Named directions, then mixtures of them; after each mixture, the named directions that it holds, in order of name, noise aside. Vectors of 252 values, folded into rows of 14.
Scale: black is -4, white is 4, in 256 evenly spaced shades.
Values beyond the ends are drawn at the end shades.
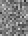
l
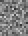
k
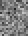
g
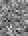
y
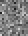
g, k, l.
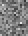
k, l.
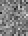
g, l.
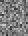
k.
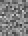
k.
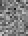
g.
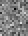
g, k, l.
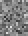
k, l, y.
